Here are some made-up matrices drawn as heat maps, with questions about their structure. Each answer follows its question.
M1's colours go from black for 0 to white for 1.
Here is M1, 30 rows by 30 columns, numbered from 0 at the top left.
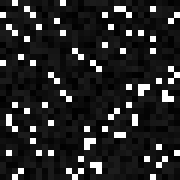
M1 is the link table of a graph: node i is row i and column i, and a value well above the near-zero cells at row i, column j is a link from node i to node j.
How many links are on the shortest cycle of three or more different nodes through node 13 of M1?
4
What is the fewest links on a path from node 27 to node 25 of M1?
6
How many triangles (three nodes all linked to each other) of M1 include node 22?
0
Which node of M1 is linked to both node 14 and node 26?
node 24
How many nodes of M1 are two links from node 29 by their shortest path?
7
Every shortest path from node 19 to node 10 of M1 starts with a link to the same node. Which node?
node 1
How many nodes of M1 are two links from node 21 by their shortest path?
6
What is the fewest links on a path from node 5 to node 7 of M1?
3
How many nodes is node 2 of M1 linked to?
5
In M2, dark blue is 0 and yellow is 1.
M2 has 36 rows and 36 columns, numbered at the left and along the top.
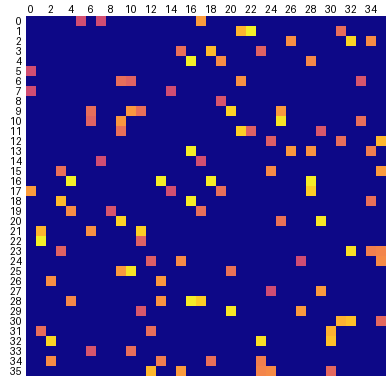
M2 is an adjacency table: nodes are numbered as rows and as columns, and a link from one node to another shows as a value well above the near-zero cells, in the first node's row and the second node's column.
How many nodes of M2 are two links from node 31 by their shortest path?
5
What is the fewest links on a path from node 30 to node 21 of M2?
3
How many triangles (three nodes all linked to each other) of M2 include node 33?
1
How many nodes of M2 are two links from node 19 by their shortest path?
4
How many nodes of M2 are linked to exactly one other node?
2
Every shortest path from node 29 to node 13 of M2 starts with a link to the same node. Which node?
node 27
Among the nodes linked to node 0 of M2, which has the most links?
node 17
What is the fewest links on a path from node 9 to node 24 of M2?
4
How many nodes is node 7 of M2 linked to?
2
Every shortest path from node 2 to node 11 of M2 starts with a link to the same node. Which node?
node 32
